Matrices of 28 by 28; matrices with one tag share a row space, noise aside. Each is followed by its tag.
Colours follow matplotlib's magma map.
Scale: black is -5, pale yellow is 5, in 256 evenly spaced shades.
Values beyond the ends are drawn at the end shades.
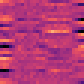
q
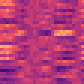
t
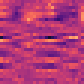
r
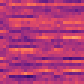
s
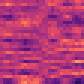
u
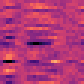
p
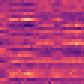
s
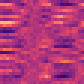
t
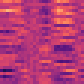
t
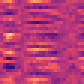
p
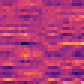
u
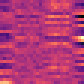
q
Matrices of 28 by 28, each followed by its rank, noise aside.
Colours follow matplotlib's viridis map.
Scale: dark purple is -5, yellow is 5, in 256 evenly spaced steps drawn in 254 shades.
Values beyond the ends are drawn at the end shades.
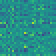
four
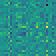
three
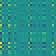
one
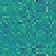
four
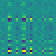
one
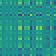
one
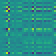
one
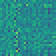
four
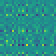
two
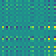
one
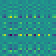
one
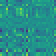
two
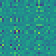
three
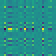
one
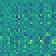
four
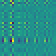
one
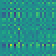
two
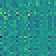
four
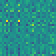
three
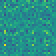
four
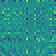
three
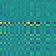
one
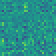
four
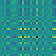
one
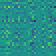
four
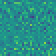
four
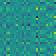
three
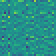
four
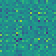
four
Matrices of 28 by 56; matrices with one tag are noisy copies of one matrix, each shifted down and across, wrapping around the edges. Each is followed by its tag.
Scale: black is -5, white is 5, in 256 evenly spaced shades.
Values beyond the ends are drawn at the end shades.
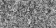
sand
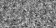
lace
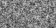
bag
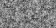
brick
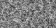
bag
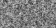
bag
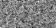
lace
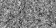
sand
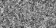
sand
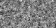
lace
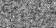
brick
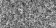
bag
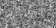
brick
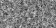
bag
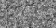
brick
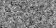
lace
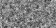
lace
